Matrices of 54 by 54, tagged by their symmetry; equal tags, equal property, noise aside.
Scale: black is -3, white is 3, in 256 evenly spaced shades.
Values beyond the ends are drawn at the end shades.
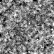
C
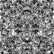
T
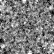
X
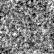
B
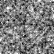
C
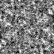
X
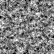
X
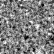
B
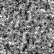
X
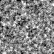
C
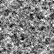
X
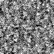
X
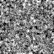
B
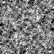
X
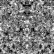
T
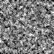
X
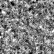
B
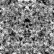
T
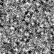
X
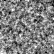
B
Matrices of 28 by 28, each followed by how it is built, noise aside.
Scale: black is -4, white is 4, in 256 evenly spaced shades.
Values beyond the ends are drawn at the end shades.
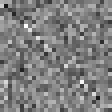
diagonal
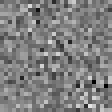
block diagonal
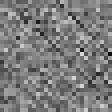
Toeplitz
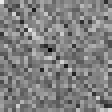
diagonal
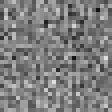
blocks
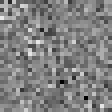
block diagonal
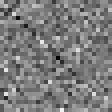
diagonal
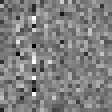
uneven columns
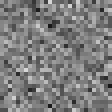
Toeplitz
